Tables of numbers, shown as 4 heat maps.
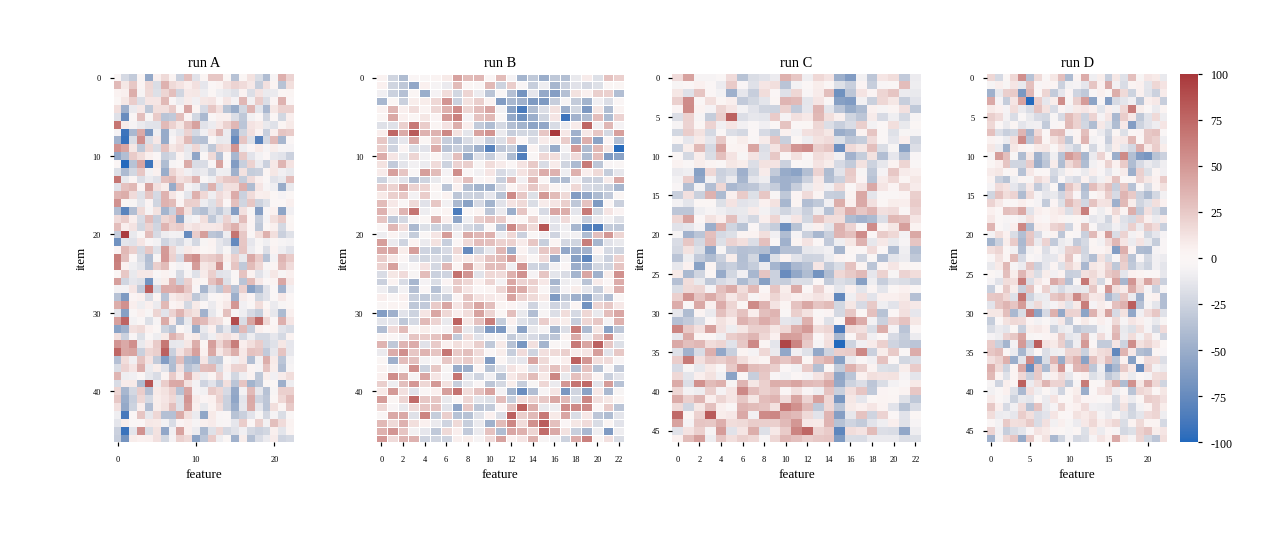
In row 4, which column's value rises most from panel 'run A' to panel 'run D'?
18
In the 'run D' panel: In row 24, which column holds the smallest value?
12
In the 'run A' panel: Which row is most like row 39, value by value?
27
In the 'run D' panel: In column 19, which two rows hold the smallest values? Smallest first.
37, 10
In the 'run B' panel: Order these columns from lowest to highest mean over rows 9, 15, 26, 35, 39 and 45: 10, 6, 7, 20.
10, 7, 20, 6
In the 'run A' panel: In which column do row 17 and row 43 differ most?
18
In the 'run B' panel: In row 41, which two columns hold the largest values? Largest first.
3, 19
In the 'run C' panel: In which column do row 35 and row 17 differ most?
18
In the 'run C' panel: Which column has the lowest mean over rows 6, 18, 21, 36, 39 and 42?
15
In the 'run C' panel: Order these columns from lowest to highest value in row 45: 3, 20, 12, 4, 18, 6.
20, 3, 6, 18, 4, 12
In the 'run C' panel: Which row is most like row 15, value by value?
21
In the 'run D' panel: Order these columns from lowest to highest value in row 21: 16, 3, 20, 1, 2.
1, 20, 2, 3, 16
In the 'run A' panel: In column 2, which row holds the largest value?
34
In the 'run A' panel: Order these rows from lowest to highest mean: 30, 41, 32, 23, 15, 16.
32, 30, 41, 16, 15, 23
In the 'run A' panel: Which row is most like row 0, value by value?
40
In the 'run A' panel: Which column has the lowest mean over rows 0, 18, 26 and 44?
8
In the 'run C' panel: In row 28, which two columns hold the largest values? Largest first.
1, 3
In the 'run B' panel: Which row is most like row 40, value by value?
4
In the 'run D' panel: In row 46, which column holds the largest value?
16
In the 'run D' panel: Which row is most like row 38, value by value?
42
